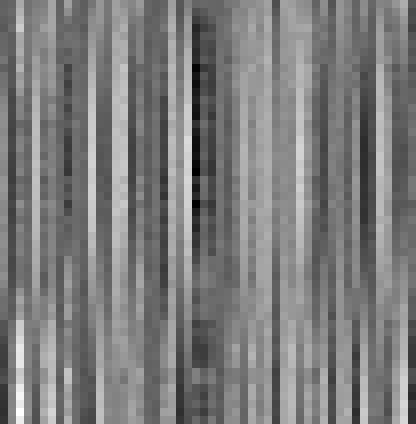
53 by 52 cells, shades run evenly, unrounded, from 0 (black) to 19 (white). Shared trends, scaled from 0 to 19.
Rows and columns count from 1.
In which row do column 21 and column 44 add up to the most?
52
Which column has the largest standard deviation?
46
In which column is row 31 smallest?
25
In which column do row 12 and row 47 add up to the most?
3
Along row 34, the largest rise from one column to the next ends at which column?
22
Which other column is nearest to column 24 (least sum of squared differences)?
12
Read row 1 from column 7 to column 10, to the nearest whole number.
12 7 12 8
